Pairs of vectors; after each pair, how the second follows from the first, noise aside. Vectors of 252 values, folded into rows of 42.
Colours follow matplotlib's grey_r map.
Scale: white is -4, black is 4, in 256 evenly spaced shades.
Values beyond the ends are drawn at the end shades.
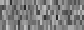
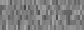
shrunk.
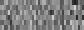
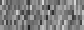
shuffled.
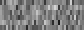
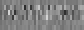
reversed, partly zeroed.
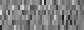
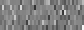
wrapped around, negated, partly zeroed.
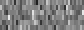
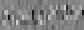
negated, partly zeroed.
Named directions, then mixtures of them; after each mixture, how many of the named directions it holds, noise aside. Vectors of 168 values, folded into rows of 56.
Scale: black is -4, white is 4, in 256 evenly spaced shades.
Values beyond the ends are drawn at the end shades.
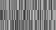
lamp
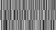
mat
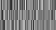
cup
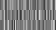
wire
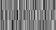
four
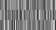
one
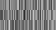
one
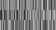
two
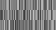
one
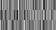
four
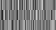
three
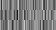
four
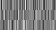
three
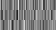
four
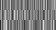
one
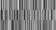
four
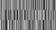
two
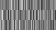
three
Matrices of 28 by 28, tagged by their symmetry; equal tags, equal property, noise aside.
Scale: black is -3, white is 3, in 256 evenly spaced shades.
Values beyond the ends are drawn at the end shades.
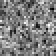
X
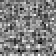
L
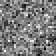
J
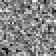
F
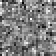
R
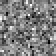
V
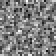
V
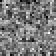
L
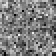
J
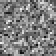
J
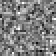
R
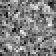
F
